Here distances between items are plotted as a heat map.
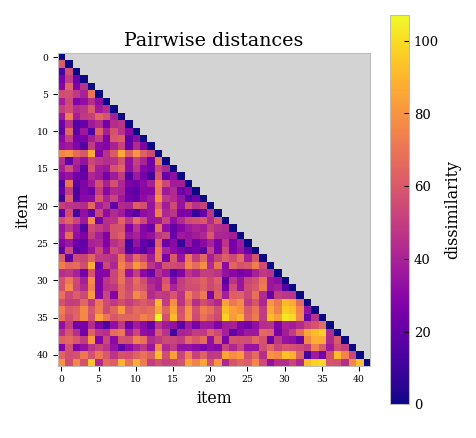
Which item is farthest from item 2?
41
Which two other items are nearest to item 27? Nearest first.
1, 14
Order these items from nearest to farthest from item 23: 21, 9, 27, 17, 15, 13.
15, 9, 17, 21, 27, 13
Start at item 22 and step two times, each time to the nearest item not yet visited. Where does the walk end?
31
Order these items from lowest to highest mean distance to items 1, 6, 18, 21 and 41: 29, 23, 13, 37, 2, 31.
2, 29, 23, 37, 31, 13
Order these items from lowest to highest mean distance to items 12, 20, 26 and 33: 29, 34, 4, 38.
29, 4, 38, 34
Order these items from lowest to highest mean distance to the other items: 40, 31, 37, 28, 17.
17, 37, 31, 28, 40
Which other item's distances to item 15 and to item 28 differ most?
37
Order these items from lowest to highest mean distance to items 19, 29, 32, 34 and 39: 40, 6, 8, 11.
6, 11, 8, 40
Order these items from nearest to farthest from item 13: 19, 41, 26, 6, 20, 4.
6, 41, 20, 26, 19, 4
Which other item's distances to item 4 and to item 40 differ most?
10
